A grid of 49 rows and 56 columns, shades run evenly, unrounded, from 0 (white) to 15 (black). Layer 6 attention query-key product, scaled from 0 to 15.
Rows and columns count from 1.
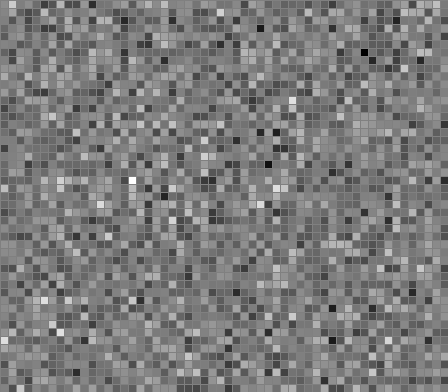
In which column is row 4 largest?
33
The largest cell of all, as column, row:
46, 7
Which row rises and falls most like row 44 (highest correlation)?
5
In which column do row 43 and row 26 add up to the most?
54
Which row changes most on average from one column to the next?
3
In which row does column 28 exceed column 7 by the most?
6
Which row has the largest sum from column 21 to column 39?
12
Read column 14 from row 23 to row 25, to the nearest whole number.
5 6 9
